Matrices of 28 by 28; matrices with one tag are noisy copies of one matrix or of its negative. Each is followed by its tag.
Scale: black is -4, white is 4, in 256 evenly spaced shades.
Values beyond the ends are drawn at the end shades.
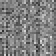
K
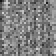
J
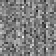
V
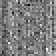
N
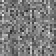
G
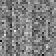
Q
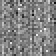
G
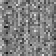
J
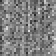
J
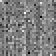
K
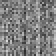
K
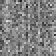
J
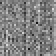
K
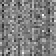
G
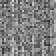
G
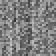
Q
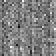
G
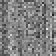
N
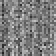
G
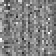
J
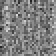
J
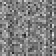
N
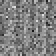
V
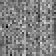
K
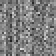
Q
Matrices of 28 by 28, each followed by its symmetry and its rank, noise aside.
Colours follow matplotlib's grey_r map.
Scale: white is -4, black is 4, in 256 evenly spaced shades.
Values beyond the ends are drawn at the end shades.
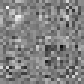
symmetric, rank five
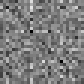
no symmetry, rank five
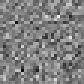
no symmetry, rank seven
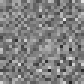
symmetric, rank five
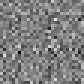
no symmetry, rank six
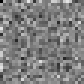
symmetric, rank five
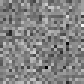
no symmetry, rank seven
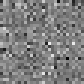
no symmetry, rank seven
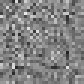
symmetric, rank five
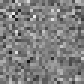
no symmetry, rank six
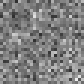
symmetric, rank five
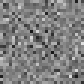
symmetric, rank six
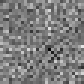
symmetric, rank seven
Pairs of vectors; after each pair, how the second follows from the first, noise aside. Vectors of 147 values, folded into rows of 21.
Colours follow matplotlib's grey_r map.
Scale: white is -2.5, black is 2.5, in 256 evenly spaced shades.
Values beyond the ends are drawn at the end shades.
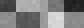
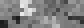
reversed, partly zeroed.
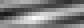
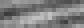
shrunk.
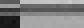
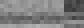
reversed, shrunk.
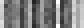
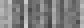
reversed, shrunk.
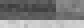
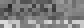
partly zeroed.
